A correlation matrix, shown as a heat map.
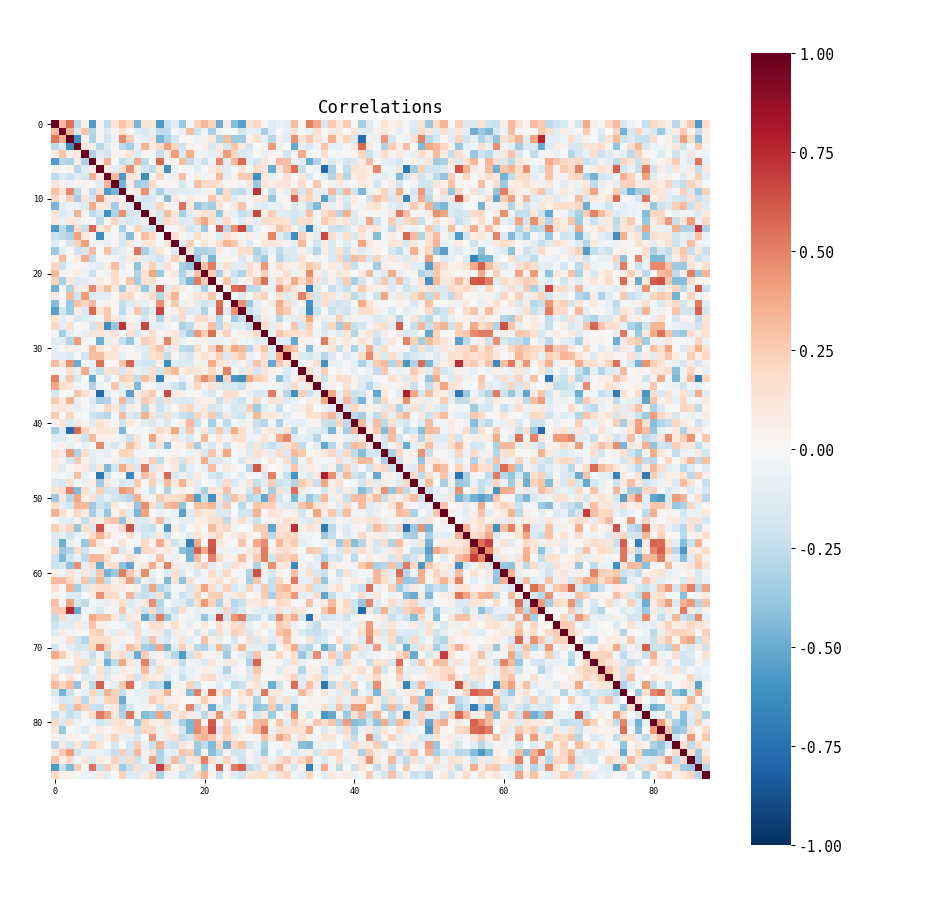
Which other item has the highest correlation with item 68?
42
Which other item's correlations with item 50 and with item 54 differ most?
32
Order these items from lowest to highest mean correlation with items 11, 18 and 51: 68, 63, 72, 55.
63, 55, 68, 72
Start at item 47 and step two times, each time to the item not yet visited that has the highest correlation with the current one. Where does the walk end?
15
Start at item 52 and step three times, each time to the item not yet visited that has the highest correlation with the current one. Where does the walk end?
0
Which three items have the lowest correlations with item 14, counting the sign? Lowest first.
34, 0, 2
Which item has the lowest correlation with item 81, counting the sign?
50
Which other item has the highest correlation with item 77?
53
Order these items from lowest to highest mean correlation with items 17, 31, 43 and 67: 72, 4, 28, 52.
52, 4, 72, 28
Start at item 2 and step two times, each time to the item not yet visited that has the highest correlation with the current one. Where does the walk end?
84
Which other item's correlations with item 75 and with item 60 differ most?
12
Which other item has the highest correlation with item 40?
78
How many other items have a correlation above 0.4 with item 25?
6
